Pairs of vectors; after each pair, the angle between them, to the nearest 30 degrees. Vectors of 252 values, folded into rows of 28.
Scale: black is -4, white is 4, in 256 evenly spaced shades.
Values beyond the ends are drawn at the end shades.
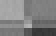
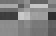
90 degrees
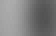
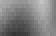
120 degrees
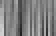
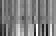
90 degrees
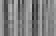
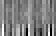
90 degrees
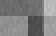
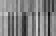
120 degrees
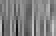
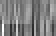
150 degrees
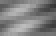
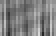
120 degrees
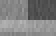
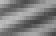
90 degrees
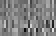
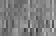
30 degrees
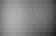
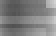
150 degrees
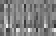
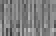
60 degrees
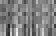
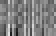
150 degrees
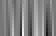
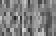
60 degrees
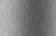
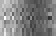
30 degrees
